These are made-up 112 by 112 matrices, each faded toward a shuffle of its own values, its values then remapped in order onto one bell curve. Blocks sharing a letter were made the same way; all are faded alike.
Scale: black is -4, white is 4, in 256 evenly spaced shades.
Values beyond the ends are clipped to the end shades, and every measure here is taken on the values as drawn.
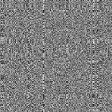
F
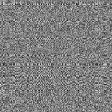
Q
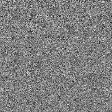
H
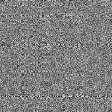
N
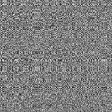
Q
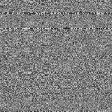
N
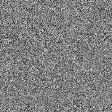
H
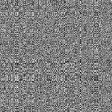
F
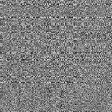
Q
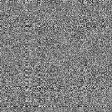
N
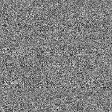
H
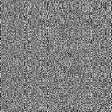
F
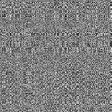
Q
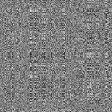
F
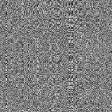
F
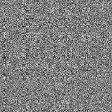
N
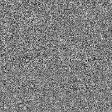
H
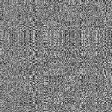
F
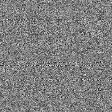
H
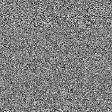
H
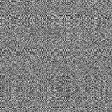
Q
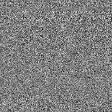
H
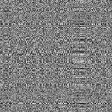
Q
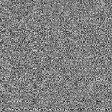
N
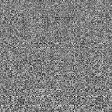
N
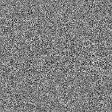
H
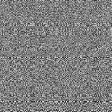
Q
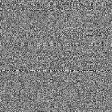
N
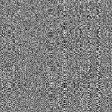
F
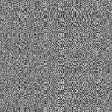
F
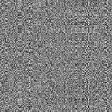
F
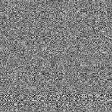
N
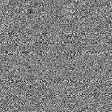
N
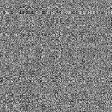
N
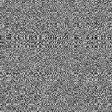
Q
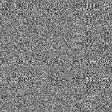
N
